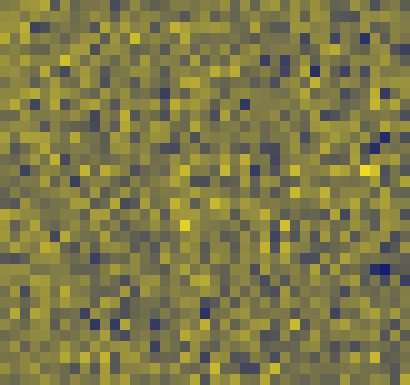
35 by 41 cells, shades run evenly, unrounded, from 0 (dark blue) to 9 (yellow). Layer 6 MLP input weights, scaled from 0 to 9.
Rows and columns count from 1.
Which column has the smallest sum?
28
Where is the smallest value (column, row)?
39, 25
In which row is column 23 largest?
16
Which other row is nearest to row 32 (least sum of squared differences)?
2
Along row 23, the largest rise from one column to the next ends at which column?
29
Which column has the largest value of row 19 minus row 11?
22
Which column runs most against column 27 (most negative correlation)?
15
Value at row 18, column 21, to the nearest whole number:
5
